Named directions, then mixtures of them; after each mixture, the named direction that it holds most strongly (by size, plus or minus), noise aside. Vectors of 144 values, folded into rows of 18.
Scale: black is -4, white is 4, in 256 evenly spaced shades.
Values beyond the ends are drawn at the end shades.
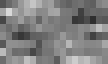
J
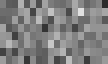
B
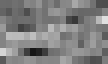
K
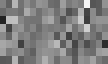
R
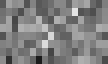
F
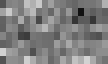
J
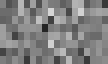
B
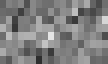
F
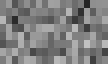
R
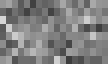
J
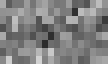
F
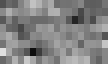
J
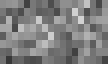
F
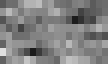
J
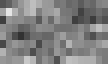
J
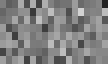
B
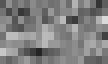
K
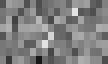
F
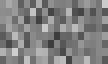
B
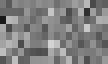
R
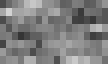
J
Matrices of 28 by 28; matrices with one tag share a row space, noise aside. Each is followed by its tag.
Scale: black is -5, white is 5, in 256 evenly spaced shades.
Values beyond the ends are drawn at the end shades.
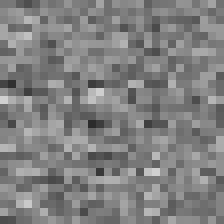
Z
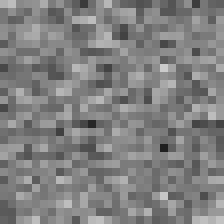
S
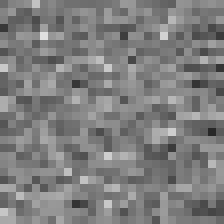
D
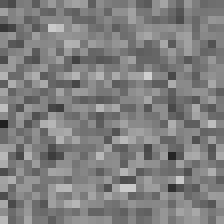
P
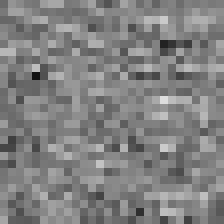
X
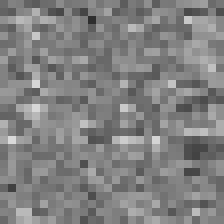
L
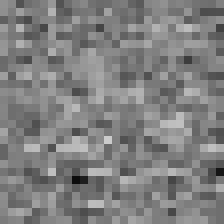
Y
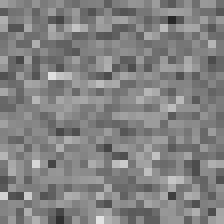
P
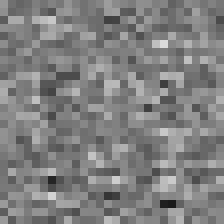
X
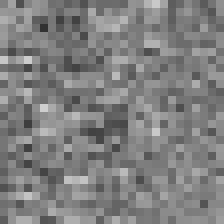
Z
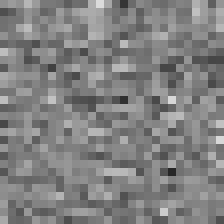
S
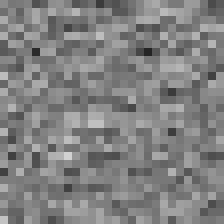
P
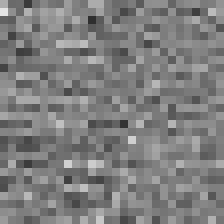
Z
